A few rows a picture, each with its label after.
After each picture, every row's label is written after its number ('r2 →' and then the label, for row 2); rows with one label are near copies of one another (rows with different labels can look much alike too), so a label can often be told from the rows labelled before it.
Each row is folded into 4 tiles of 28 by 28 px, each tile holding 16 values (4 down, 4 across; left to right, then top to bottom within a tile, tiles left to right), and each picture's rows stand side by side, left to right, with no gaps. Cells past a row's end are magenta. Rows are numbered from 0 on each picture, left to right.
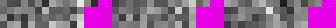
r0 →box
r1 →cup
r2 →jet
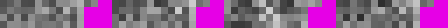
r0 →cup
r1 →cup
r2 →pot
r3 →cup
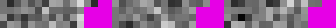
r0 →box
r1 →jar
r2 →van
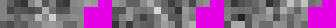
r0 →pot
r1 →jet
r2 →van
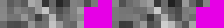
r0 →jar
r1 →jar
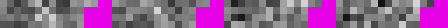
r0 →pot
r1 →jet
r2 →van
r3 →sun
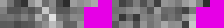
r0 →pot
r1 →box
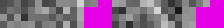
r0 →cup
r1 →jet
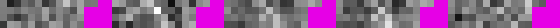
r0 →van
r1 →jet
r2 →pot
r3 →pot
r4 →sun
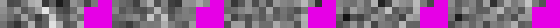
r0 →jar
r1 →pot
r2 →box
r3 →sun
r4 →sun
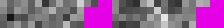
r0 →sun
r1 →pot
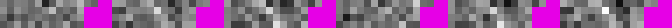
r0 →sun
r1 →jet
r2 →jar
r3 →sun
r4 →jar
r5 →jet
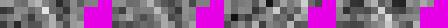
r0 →jet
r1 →jet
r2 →sun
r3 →pot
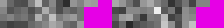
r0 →pot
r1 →jet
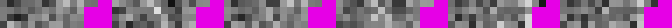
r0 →van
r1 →jet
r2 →van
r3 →pot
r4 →box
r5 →box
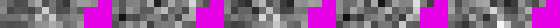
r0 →pot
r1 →sun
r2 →pot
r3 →sun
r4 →jar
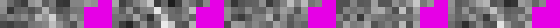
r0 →pot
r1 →jar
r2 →van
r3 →cup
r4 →jar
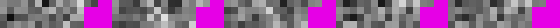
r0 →sun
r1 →pot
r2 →jet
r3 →van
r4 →van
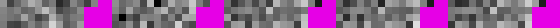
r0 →jar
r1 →sun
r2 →box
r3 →box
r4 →box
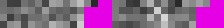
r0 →box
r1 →pot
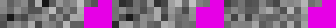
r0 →sun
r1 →van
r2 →cup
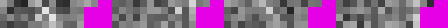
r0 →pot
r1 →cup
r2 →jet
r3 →box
